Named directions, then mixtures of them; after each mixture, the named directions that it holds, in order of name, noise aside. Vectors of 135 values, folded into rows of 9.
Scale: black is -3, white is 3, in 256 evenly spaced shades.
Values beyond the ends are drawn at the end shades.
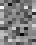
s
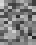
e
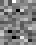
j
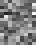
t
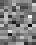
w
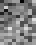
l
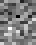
e, l.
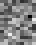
j, l, w.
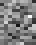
j, l, w.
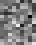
l, w.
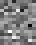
j, w.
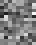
t.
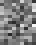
l, s, w.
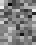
e, s.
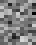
j, t.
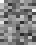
e, s.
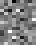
j.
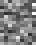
t.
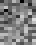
l.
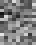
l, t.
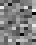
s.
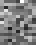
l.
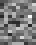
w.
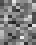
j, w.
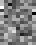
e, s, t.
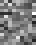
t.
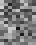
e, s.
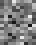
j, w.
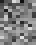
j, l, w.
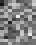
e.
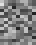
e.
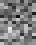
e, l, w.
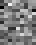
e, s.
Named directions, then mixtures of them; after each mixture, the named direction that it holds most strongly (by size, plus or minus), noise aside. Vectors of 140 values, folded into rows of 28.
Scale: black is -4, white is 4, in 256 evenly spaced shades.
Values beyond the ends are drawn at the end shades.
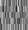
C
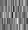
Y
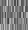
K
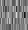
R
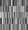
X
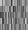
X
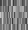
X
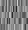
C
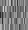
K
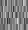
Y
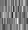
Y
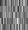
Y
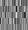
R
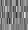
R
